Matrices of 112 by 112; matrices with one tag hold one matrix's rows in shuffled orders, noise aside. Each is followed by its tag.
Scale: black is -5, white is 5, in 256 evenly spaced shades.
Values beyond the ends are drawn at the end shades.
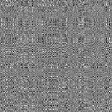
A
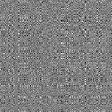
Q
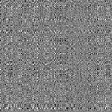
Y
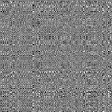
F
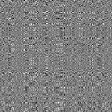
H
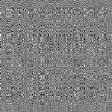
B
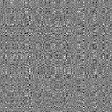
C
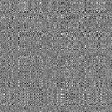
Q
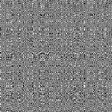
B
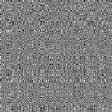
B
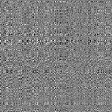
Y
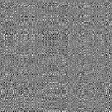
A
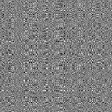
H
